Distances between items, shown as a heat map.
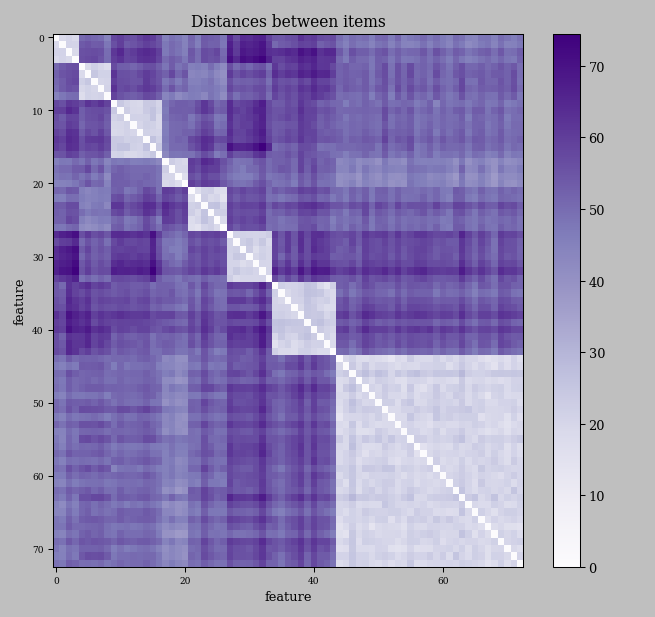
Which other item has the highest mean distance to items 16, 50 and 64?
32
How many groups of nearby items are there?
8
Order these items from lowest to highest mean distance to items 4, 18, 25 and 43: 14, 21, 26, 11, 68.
26, 21, 68, 11, 14
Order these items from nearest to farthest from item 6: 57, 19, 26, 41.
26, 19, 57, 41
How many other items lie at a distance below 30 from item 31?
6
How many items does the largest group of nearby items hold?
29
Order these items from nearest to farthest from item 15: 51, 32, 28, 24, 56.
56, 51, 24, 28, 32
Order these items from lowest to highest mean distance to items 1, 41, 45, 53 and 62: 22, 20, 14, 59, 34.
59, 20, 34, 22, 14
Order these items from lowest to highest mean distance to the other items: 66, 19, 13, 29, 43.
66, 19, 43, 13, 29
